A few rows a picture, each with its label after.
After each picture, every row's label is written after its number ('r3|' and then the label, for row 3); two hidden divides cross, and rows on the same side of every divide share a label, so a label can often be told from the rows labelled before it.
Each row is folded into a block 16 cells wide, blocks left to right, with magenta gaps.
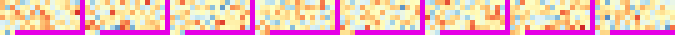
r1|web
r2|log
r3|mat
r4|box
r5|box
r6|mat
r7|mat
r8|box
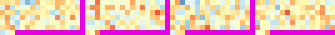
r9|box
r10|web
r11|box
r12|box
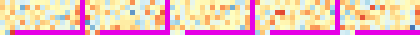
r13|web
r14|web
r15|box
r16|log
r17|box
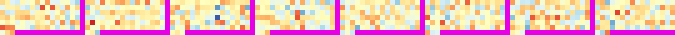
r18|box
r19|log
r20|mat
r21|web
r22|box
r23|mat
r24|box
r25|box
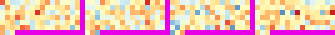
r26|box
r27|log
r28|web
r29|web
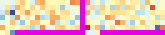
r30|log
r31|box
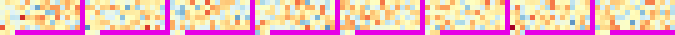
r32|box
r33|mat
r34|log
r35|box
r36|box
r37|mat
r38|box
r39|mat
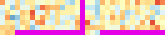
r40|box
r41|log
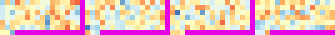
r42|log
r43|mat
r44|mat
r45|web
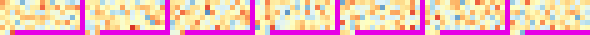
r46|box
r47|web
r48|web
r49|mat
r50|mat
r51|mat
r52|log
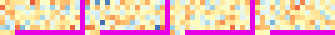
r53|mat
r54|box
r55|mat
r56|box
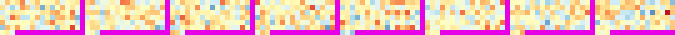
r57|mat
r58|box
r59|mat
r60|box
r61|log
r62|log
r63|web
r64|web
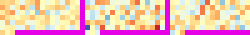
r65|web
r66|mat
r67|box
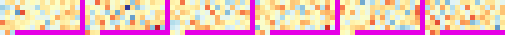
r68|log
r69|mat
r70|web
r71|mat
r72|web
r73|box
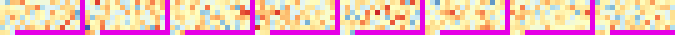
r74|mat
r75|mat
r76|web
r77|box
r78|log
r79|log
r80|web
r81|mat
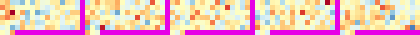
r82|web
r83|mat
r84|box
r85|log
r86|box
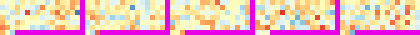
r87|log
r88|web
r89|box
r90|log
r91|log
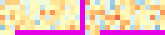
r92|mat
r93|box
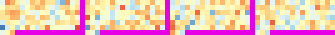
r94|web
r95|mat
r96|log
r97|mat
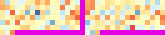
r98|web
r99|web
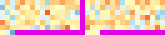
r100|log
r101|log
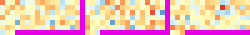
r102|box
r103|log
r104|box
